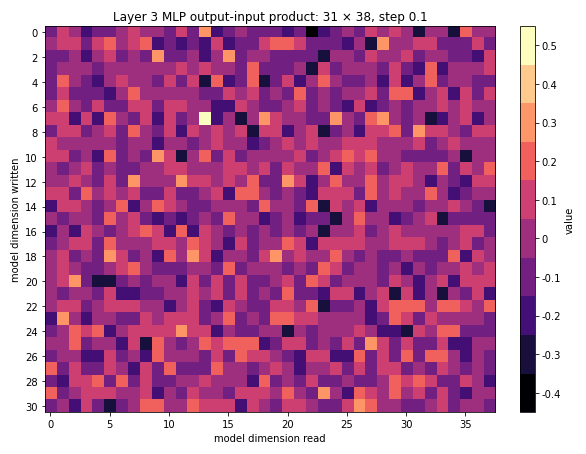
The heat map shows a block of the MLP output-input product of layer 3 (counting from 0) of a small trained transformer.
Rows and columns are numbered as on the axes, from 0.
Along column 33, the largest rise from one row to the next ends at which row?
22
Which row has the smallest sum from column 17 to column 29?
0
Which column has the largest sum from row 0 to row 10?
1
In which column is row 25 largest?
27
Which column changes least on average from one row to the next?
12
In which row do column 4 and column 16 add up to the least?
7
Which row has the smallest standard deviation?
9
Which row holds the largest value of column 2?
20
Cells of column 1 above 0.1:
3
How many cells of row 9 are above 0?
9
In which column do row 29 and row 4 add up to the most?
23
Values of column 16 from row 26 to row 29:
0.2 0 0 0.1
